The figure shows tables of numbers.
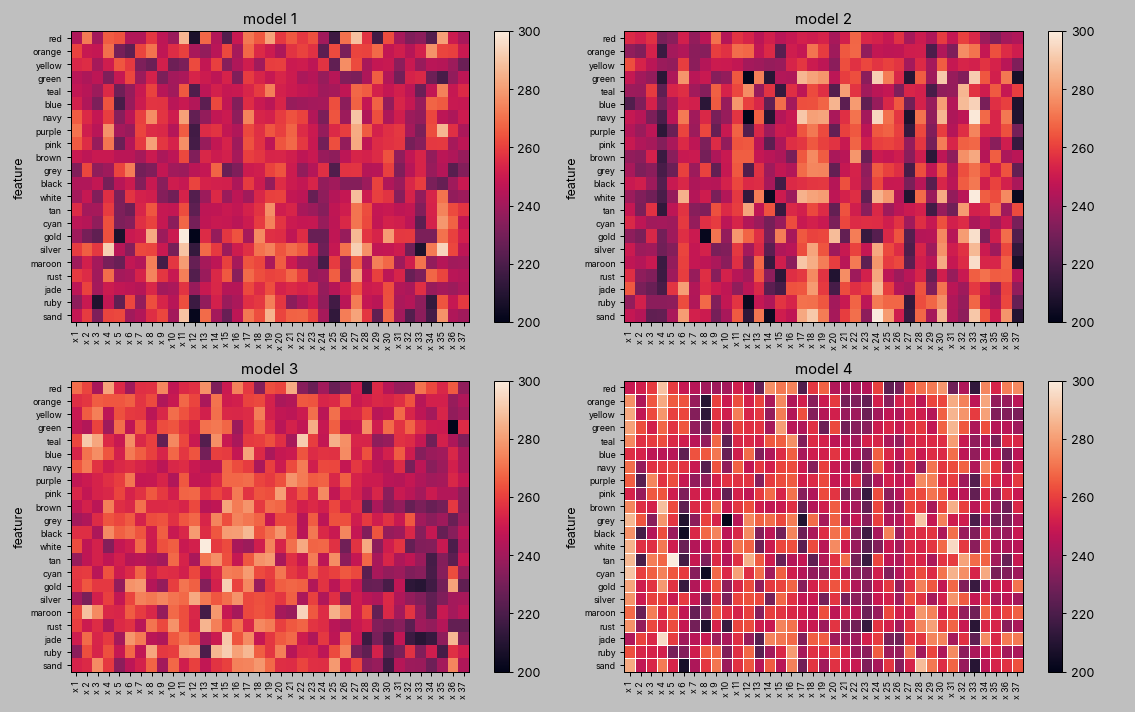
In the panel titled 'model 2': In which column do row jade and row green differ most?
x 12
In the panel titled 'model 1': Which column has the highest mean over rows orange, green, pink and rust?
x 8
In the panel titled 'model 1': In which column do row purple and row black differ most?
x 35
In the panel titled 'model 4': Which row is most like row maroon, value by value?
purple
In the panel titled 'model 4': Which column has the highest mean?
x 1
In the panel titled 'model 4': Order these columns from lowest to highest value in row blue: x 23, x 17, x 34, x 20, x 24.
x 23, x 17, x 34, x 20, x 24
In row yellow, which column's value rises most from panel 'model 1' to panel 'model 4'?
x 31
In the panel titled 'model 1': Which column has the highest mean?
x 27
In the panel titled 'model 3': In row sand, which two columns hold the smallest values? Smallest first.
x 30, x 34
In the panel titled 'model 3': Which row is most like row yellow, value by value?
orange
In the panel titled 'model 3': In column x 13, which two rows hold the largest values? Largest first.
white, rust
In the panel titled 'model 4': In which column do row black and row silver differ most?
x 6
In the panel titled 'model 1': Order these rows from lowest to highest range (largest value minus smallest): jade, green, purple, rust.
jade, green, rust, purple
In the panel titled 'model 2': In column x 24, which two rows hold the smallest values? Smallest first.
gold, blue
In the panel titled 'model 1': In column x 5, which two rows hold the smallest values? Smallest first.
gold, blue
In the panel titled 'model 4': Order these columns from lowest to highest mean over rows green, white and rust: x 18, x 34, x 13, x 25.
x 13, x 25, x 18, x 34
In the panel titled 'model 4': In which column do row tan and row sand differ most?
x 33
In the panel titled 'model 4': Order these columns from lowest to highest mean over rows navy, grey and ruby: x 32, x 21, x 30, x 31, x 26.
x 26, x 21, x 32, x 30, x 31
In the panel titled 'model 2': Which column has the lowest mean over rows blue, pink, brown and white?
x 37
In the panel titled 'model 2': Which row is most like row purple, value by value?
grey
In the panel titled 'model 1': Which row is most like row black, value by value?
green
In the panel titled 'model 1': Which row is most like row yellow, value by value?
grey
